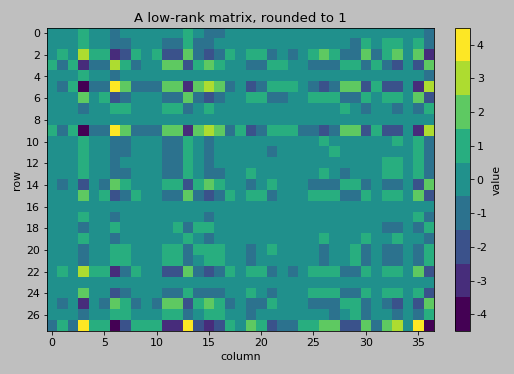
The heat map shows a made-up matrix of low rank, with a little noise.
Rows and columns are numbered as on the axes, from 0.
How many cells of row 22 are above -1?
25
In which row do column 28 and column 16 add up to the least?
27
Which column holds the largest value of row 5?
6
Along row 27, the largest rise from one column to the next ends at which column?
13
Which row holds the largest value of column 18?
9
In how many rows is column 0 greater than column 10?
4
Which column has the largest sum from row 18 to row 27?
3
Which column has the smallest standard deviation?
34
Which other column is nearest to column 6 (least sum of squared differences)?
36
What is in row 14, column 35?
-2
